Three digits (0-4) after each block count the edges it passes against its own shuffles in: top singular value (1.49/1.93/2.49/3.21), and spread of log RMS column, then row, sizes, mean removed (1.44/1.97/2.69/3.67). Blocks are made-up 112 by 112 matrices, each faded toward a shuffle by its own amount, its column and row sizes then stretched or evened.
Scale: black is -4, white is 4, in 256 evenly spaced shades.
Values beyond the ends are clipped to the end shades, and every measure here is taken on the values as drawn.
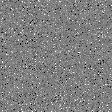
0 1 1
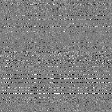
3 1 4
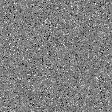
0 1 0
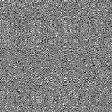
3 0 1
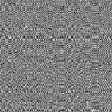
4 1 3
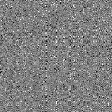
3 2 1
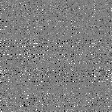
0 2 3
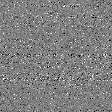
0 0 3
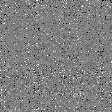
0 2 2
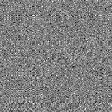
3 0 2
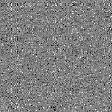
3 2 1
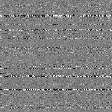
3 0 4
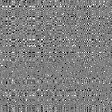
4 2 3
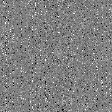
0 3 0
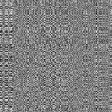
4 4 2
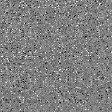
2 2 2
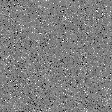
0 1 0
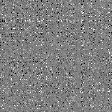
1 3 2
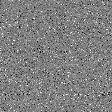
0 0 1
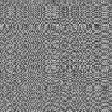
4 1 3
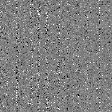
1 3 1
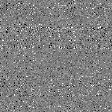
1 2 3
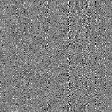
3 3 0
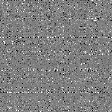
2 2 3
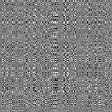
4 4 3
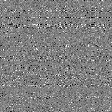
3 0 3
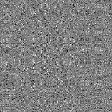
3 2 0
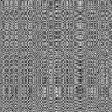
4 4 0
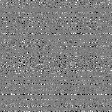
2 2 4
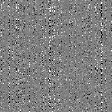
2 4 1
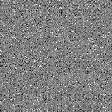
2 1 0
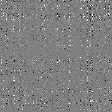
1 3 3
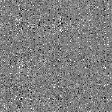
0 3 2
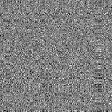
3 0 2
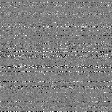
2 0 4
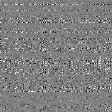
2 2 4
